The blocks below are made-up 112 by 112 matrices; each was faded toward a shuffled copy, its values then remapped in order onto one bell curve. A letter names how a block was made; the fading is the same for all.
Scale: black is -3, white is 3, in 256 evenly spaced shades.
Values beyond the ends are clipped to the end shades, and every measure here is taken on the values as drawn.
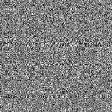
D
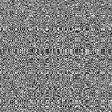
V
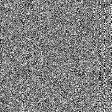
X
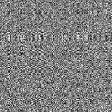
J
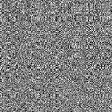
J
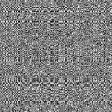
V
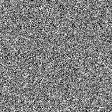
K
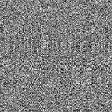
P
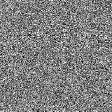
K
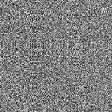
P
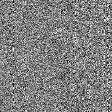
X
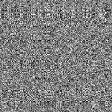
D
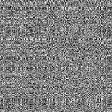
J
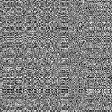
V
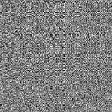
J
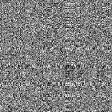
P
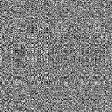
J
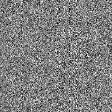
X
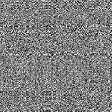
D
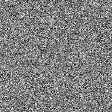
K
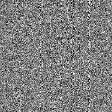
X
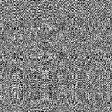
J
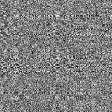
D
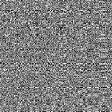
D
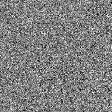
K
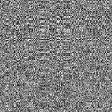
J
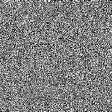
K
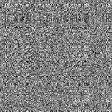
D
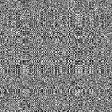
V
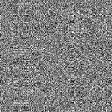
P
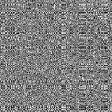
V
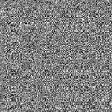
J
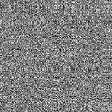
D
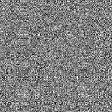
D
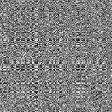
V
